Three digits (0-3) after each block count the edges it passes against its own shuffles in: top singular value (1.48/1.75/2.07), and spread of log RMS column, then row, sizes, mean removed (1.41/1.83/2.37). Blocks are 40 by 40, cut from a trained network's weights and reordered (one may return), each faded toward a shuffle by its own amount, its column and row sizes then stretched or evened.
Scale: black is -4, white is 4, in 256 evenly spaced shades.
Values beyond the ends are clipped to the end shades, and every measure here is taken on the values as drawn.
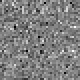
1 0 1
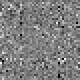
1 2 1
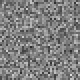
1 1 1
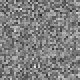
0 0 1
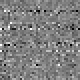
0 1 3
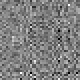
3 2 1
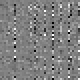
2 3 2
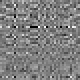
3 1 3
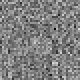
2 0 0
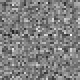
2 1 2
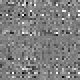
0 2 3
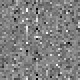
0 2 0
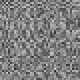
3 0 2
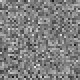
2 0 1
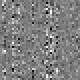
0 3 0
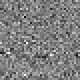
0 0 2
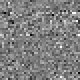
0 1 2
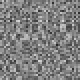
3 0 2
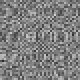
3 0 1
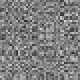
3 2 0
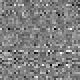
2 0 3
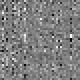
1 3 1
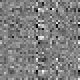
3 3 2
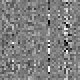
0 3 1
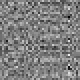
3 1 1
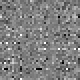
0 2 2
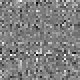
1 2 3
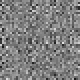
3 3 1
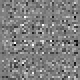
0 3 3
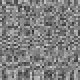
3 0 2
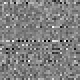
2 0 3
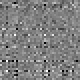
1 1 3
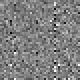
1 2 1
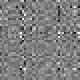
2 2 2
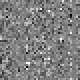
0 3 1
